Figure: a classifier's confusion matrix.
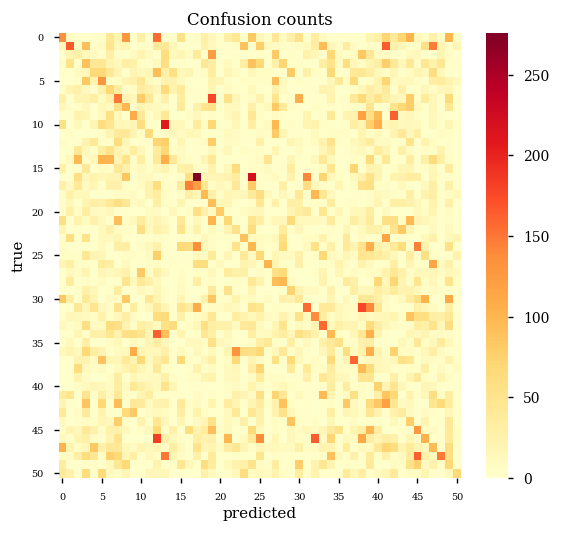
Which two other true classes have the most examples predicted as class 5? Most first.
14, 37
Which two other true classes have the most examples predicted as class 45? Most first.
48, 24
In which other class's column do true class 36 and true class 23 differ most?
22
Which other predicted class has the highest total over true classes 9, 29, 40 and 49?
42
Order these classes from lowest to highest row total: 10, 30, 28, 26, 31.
26, 28, 30, 10, 31
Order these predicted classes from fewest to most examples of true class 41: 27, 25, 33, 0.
0, 25, 27, 33
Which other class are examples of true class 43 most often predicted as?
9
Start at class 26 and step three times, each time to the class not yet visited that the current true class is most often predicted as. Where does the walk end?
12
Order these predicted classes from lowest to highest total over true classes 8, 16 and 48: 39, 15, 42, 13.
15, 42, 39, 13
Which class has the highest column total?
39
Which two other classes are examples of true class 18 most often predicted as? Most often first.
32, 25
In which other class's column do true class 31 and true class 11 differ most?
38
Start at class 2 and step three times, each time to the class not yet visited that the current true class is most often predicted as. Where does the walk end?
30
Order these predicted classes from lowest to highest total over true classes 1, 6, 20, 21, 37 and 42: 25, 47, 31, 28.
31, 28, 25, 47
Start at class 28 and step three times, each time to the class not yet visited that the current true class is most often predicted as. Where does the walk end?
13
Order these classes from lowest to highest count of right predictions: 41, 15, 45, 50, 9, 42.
15, 42, 50, 41, 9, 45
